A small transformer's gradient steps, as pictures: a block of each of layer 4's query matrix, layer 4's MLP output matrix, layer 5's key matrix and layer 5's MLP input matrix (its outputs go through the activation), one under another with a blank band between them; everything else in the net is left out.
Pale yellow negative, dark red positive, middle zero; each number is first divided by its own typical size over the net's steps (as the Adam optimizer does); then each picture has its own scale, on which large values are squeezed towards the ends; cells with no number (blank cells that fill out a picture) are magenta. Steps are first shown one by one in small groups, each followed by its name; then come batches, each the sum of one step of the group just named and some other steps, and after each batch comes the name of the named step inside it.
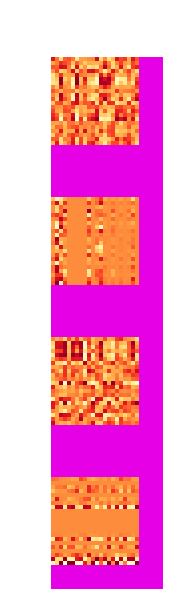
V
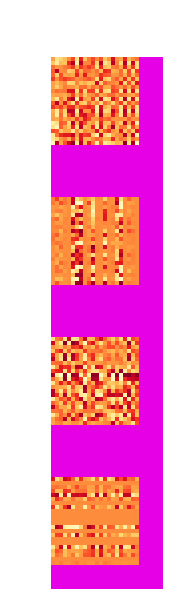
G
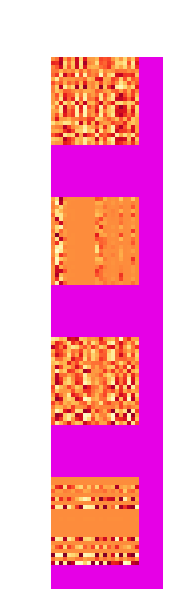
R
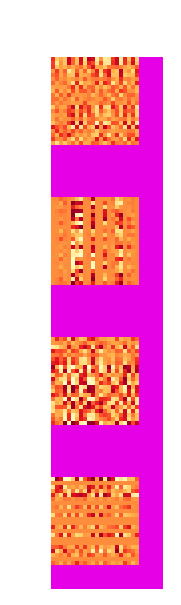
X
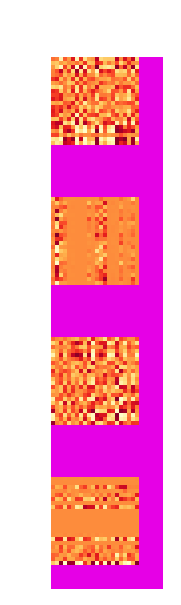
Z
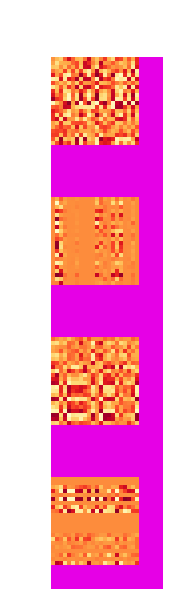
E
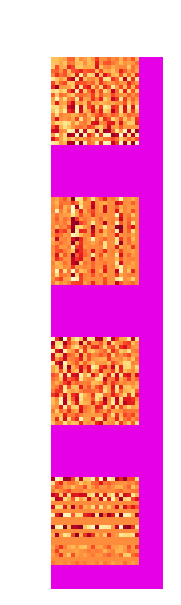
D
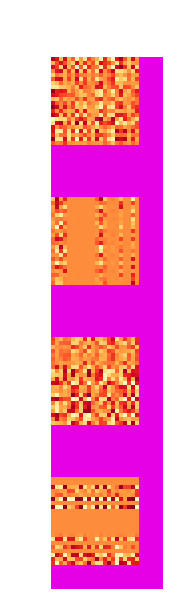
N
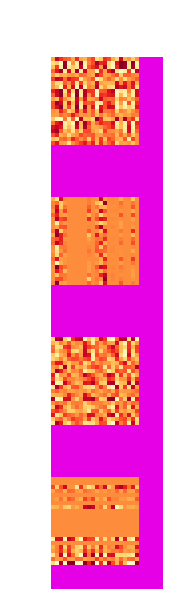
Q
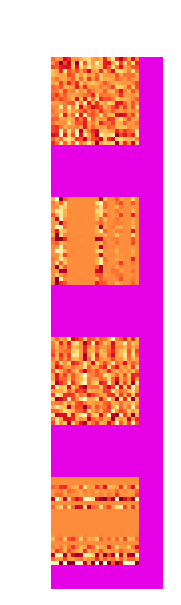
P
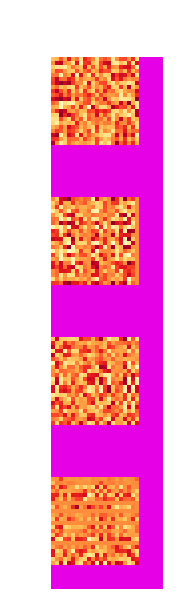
P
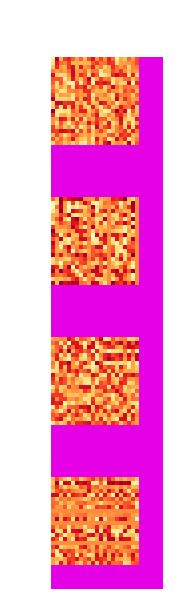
R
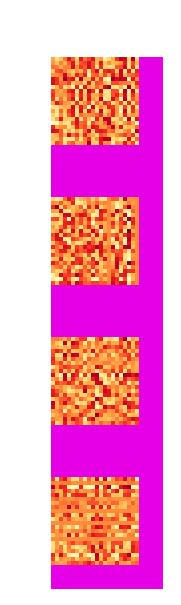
G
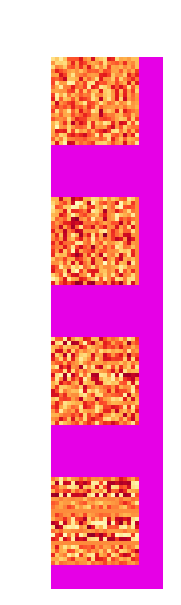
G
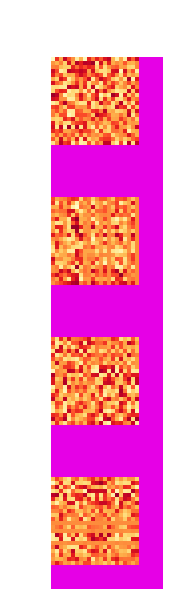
E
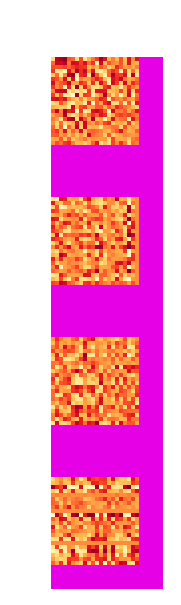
P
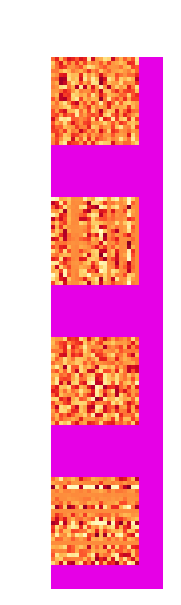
V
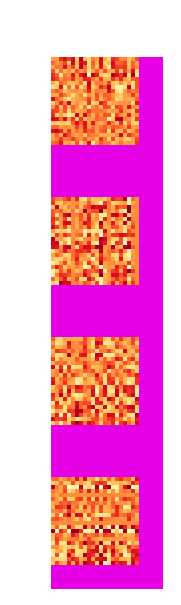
E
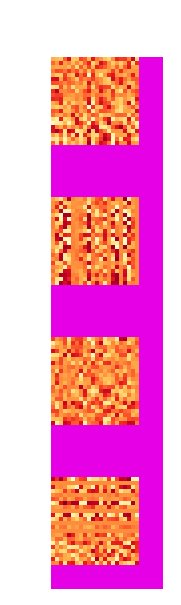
Z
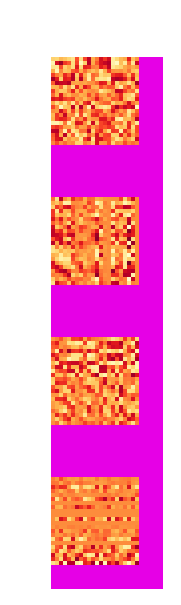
P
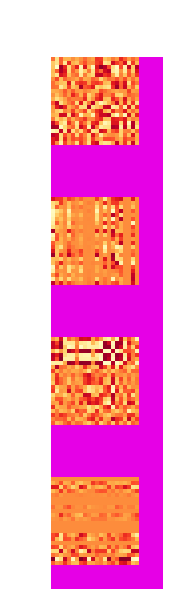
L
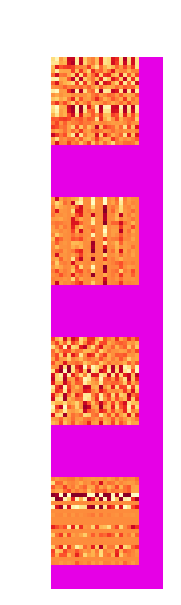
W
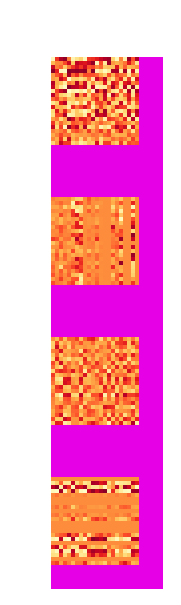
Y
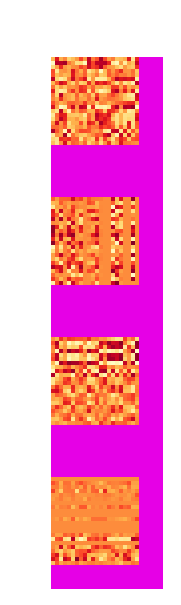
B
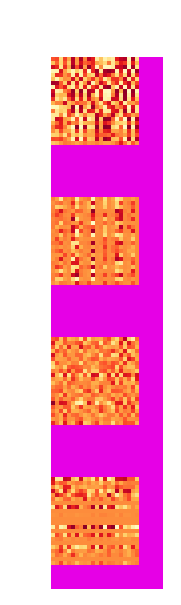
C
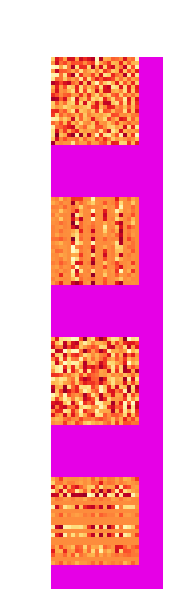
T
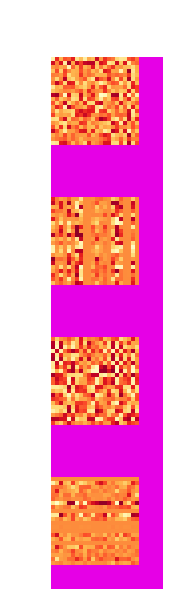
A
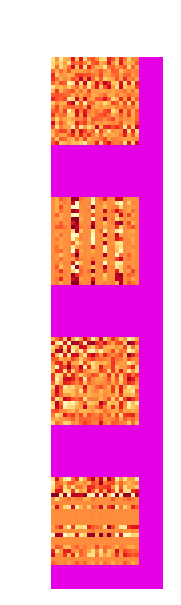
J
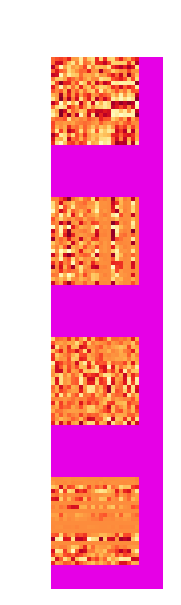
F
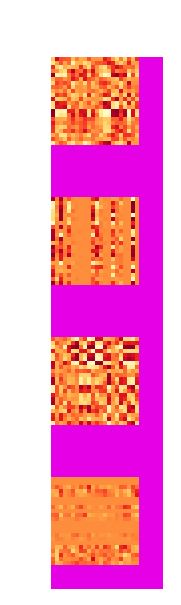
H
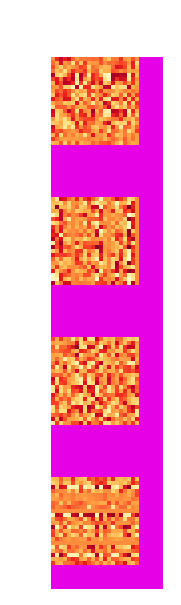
H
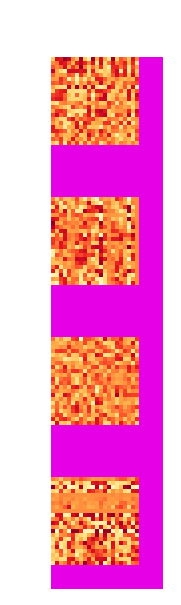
Y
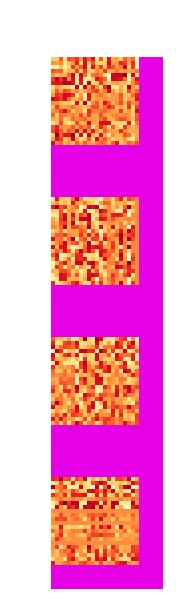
T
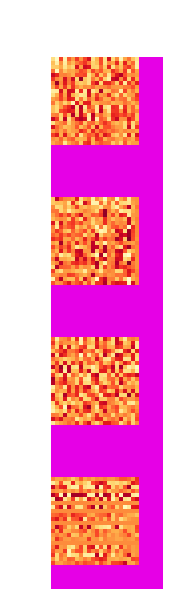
W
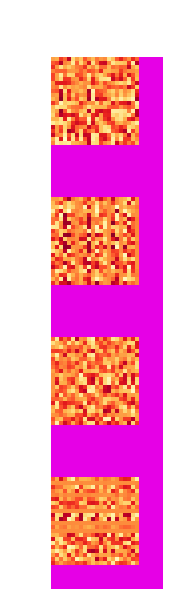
F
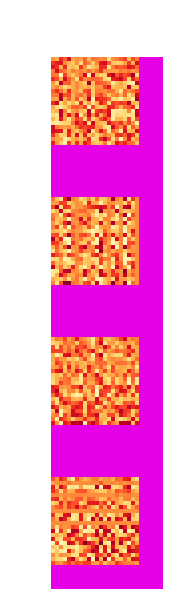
F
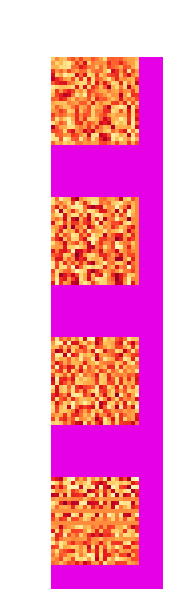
J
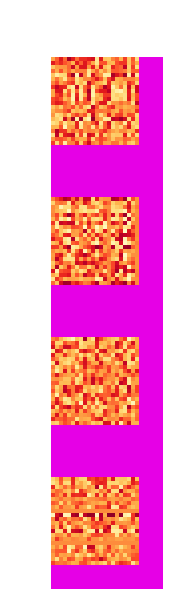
T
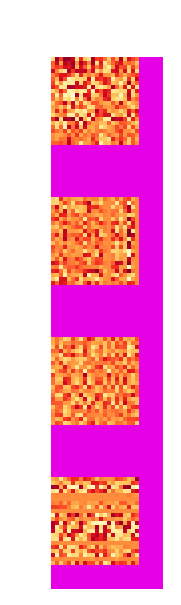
Y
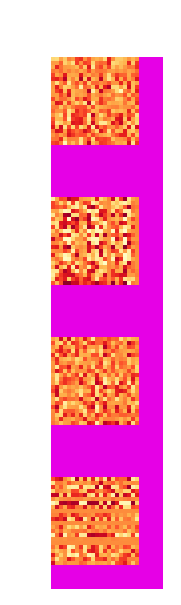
J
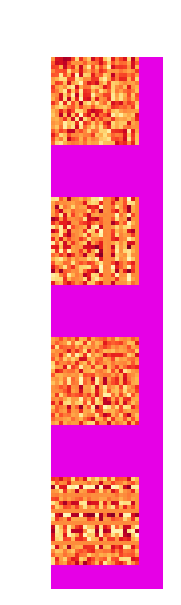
F
